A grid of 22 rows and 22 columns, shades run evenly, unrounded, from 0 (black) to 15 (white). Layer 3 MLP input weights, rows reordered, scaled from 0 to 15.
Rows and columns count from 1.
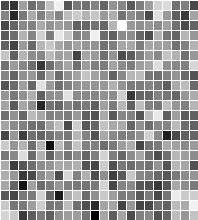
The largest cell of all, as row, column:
3, 14
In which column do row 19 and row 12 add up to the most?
12
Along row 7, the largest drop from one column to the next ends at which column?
19
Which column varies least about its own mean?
4
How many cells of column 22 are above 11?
4
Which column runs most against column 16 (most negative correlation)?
5
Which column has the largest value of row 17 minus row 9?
1
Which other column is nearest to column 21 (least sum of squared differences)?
20
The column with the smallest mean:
2
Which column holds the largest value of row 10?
8
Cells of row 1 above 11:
4
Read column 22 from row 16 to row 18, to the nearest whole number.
8 5 9
